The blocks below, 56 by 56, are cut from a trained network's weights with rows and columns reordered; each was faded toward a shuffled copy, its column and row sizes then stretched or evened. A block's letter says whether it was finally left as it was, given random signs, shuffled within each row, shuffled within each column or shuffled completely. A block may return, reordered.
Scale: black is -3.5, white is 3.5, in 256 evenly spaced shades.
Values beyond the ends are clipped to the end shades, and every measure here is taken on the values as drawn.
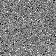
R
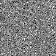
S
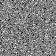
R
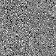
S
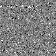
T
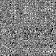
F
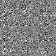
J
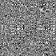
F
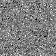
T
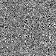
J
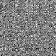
F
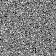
R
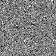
S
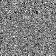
T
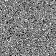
R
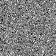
R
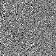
S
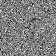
R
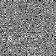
F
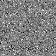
T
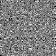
F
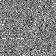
T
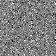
S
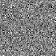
F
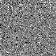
J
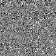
J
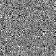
F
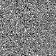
S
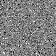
R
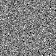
S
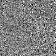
S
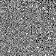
J
